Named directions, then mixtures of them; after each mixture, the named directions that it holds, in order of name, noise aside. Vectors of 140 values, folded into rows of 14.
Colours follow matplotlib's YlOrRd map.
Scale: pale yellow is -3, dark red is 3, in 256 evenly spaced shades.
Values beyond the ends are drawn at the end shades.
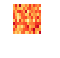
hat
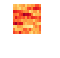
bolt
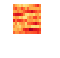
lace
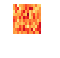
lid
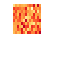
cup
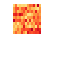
cup, lace, lid.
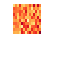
cup, hat.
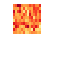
hat, lace, lid.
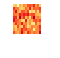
bolt, cup, lid.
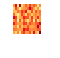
hat, lid.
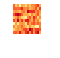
hat, lace.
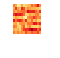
lace.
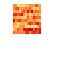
lace, lid.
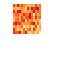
bolt, cup, lid.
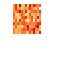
hat.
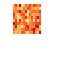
hat.
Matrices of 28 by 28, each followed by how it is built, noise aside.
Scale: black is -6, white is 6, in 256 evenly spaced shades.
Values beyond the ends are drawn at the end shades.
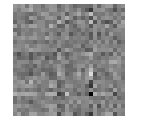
low rank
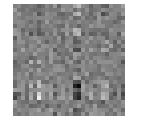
low rank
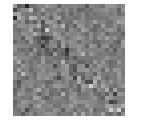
banded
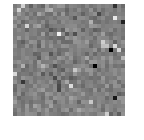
sparse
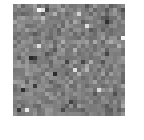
sparse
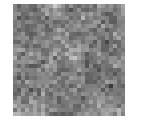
smooth
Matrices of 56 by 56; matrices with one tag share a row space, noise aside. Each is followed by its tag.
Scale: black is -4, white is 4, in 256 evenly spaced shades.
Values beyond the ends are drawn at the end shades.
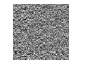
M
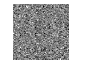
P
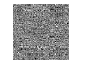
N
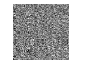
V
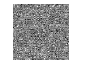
N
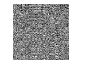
N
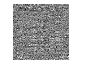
N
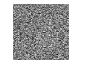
P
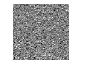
P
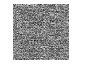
N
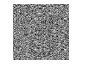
P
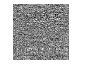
N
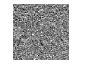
M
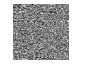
M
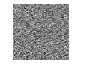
P
